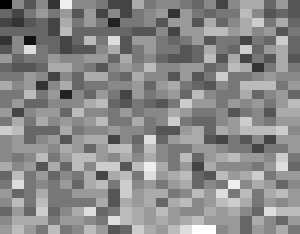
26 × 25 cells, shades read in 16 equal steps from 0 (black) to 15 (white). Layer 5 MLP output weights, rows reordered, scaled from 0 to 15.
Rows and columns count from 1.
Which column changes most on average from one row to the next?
10
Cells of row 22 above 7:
17
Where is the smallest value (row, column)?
1, 1
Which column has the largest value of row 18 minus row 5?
3
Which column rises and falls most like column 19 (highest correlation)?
23
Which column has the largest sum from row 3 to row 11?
24
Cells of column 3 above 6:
17
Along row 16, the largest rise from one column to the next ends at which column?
13
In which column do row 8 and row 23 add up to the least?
22
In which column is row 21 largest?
20
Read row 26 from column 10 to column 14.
5 6 12 10 9
